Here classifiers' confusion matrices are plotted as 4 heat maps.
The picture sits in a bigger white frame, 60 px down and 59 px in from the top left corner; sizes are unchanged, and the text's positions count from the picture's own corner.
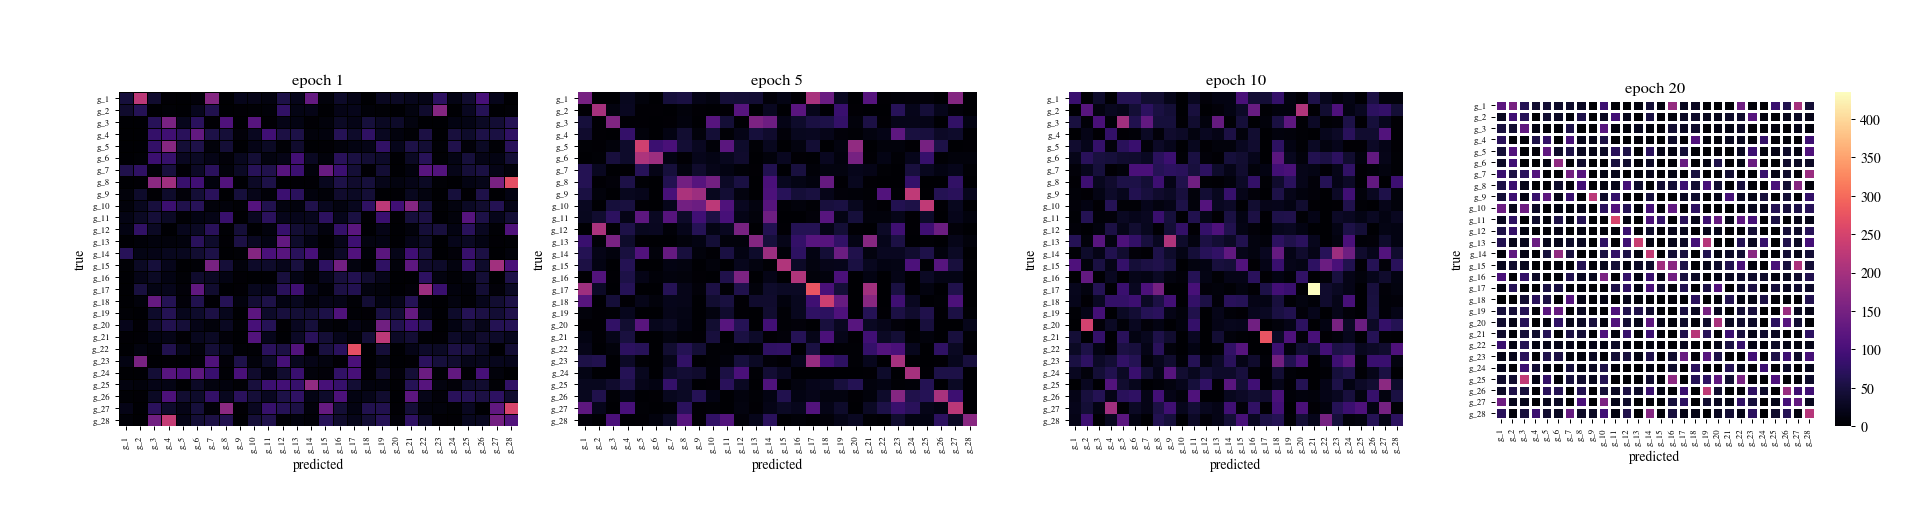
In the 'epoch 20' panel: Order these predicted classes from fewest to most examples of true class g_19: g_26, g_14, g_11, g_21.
g_21, g_14, g_11, g_26
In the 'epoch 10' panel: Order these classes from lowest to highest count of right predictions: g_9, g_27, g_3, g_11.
g_9, g_11, g_3, g_27
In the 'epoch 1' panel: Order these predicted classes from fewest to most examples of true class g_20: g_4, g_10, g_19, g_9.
g_9, g_4, g_10, g_19
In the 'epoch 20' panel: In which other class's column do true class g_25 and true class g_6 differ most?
g_3
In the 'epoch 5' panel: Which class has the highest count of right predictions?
g_17
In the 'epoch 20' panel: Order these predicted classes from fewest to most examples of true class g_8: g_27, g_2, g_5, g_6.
g_5, g_6, g_2, g_27
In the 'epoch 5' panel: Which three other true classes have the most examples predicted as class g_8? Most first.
g_9, g_10, g_28
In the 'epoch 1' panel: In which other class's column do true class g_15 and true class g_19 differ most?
g_27
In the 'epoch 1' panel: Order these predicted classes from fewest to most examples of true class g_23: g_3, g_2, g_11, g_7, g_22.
g_3, g_11, g_22, g_7, g_2
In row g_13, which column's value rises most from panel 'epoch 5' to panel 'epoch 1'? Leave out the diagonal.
g_12
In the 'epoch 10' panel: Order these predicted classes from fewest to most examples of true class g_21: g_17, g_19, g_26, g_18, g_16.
g_16, g_18, g_26, g_19, g_17
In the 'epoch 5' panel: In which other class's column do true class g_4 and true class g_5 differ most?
g_20
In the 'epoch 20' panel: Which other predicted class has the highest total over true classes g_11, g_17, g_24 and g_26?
g_19
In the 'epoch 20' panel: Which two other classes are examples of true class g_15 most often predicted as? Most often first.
g_27, g_16
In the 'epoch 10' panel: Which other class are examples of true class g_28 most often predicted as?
g_22
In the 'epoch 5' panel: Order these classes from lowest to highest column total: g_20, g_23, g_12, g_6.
g_6, g_20, g_12, g_23
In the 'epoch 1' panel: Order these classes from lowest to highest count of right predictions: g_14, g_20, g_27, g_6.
g_6, g_20, g_14, g_27
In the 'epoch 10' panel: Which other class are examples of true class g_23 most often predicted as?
g_18
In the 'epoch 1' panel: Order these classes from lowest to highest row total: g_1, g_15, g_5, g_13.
g_13, g_5, g_1, g_15
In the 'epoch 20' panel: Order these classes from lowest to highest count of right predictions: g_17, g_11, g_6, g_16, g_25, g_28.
g_17, g_25, g_16, g_6, g_28, g_11
